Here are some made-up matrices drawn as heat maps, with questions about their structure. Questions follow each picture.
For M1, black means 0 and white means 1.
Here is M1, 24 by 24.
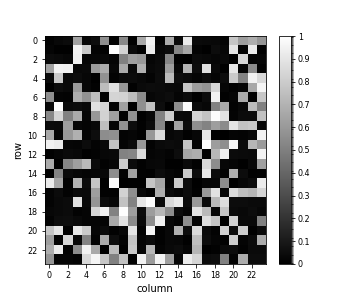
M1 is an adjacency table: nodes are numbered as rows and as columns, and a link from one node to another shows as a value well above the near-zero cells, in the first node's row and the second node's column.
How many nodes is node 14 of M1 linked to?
6
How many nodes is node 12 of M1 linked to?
8
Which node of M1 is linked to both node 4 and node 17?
node 13
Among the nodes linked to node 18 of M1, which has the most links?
node 8
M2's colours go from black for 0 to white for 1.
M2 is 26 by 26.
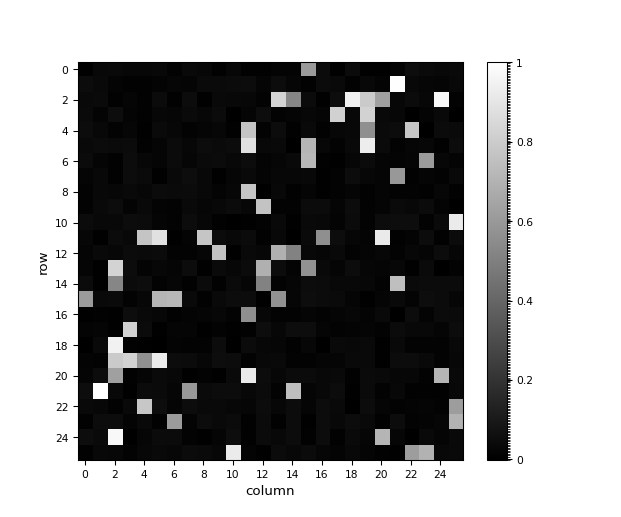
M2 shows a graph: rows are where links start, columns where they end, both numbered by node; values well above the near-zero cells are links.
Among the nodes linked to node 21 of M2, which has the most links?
node 14
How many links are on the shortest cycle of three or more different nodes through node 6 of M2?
8
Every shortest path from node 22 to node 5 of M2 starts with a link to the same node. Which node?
node 4
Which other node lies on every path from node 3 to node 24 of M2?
node 19
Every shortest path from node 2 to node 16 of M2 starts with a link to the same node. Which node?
node 20
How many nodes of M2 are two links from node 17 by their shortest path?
1
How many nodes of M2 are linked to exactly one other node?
9
